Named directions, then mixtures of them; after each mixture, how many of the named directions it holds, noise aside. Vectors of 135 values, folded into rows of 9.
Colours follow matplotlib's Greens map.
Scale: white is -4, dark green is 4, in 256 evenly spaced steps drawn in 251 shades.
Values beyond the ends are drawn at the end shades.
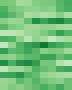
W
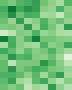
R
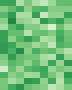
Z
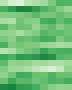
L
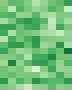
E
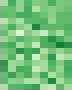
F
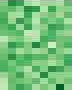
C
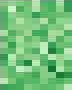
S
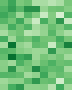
three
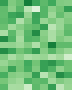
four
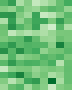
four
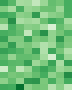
two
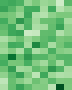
one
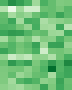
four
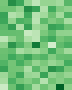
one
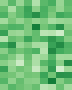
four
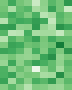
two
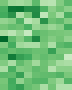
three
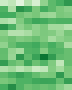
four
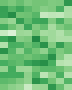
three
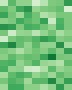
four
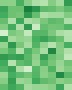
four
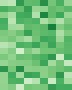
one
